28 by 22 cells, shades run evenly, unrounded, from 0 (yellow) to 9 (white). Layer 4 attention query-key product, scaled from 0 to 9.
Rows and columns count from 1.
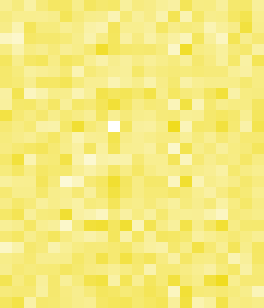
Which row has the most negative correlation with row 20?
21
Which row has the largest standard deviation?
12
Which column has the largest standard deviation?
10
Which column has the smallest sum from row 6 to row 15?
22
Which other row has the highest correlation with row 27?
5
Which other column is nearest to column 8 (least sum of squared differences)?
18
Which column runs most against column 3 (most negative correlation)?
2
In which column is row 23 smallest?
17
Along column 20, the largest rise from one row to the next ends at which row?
24
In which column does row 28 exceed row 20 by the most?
6
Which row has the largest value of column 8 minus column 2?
15
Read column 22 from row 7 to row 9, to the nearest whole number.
4 4 4
